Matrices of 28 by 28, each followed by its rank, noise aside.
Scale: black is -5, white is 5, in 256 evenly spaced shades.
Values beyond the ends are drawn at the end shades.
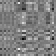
two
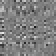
two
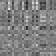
one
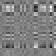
one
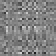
two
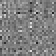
three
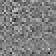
four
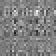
three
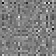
four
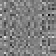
four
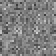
four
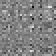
three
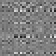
two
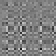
one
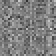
four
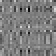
two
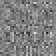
three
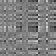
one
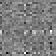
three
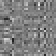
three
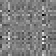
two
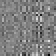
two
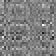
three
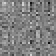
two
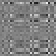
one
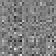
three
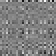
two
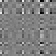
one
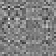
three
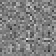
four
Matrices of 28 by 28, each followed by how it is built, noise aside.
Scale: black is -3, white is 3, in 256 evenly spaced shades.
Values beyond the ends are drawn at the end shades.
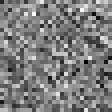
Toeplitz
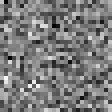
repeating rows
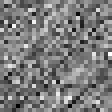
Hankel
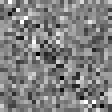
banded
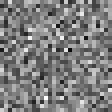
noise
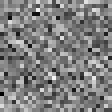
Toeplitz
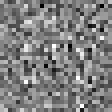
low rank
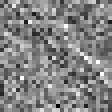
Toeplitz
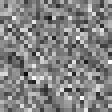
Toeplitz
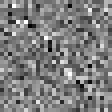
banded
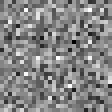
repeating rows
